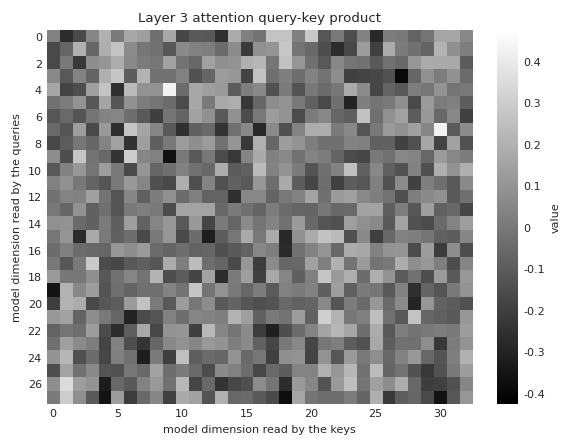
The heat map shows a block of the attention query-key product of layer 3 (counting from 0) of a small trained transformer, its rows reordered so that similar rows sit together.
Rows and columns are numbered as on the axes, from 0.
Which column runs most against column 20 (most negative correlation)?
10
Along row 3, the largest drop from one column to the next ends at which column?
6
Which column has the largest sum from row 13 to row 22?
21
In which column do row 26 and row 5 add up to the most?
1
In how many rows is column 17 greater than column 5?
16
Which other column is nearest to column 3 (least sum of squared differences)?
22
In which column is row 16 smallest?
18
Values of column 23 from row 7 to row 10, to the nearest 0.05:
0.05 0.05 -0.15 0.25
